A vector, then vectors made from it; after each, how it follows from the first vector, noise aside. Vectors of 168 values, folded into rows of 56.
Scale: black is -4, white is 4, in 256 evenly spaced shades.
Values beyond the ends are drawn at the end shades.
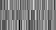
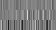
reversed, negated, partly zeroed.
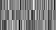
copied.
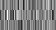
wrapped around, negated.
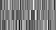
copied.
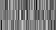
reversed.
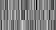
reversed.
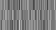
negated, shrunk.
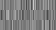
wrapped around, negated, shrunk.
